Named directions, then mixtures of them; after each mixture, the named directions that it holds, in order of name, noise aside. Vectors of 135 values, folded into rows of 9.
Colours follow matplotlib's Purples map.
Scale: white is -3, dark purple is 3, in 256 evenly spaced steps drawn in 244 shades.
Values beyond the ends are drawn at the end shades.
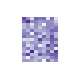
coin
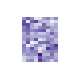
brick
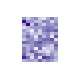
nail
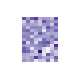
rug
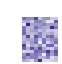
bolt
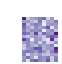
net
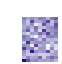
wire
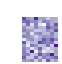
coin, nail, rug.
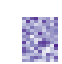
rug.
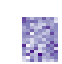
brick, coin.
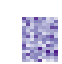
bolt, coin.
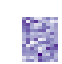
brick.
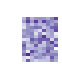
coin, net.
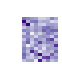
brick, coin, nail.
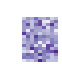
bolt, rug, wire.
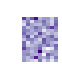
bolt, rug.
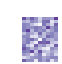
brick, rug, wire.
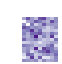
nail.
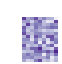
bolt, net.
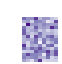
bolt.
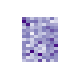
brick, coin, nail.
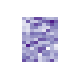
brick.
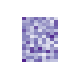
bolt, net, wire.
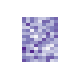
nail, rug, wire.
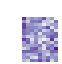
brick, net.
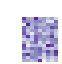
bolt, coin.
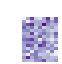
coin.
